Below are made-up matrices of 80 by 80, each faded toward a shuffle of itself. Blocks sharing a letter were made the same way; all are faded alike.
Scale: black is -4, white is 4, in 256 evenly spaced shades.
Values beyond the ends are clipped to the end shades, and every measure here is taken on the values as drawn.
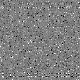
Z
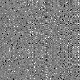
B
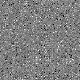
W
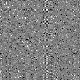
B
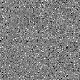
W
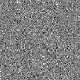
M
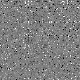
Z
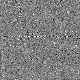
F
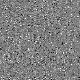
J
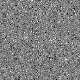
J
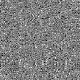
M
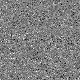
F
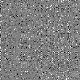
B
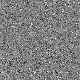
F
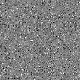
J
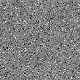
J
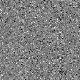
J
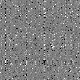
B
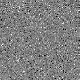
J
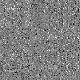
J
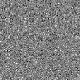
M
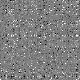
Z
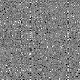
B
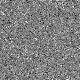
F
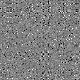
Z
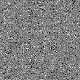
W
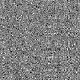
M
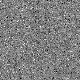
F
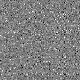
J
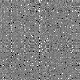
B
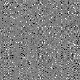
B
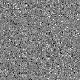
J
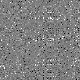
Z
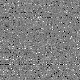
Z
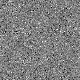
F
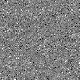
J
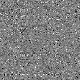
J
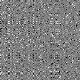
B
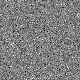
F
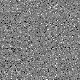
W
